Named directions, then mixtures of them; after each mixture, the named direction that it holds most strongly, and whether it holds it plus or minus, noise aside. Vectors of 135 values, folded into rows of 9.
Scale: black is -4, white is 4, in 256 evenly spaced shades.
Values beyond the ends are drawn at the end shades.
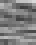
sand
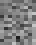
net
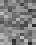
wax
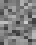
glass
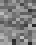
wax, plus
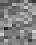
net, plus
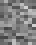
wax, minus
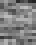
sand, minus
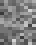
wax, minus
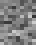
glass, minus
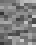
wax, minus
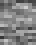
sand, minus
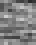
sand, minus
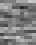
sand, plus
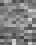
wax, minus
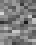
glass, minus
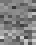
net, plus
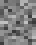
glass, plus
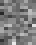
net, plus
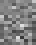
net, minus
